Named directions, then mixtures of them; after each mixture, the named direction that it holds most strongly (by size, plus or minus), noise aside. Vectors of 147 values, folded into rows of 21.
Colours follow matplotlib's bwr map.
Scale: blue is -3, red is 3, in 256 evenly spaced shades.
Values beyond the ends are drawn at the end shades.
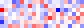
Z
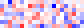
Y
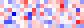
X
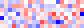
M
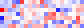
Z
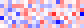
M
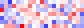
Y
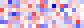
Y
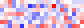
Y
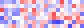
M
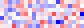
M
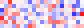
M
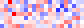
X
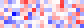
X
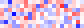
X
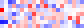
Z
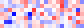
X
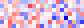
Y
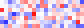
X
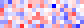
Y
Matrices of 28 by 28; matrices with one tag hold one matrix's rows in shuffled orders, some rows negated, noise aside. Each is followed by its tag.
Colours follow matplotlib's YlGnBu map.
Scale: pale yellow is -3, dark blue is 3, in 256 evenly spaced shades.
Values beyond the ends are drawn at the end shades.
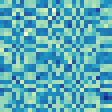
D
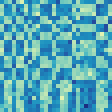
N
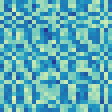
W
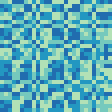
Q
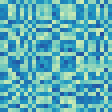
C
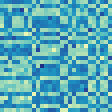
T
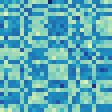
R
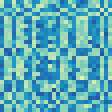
W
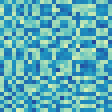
N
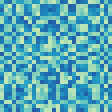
W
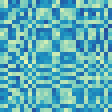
C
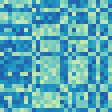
T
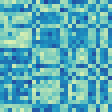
T
